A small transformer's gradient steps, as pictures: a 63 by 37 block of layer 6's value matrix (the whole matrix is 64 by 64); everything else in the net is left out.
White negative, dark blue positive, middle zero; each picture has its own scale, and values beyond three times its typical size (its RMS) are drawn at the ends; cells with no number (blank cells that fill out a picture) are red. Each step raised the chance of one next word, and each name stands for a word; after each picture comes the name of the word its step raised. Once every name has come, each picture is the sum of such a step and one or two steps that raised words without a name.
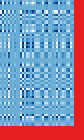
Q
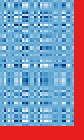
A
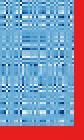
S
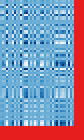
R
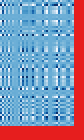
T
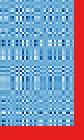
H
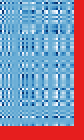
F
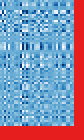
Q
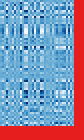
F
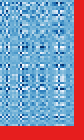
F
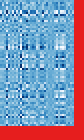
Q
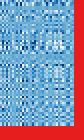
Q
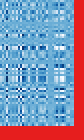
T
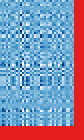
R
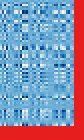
S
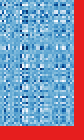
T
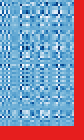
S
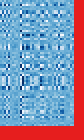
T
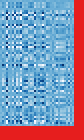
A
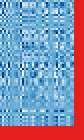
R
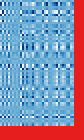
F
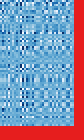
F
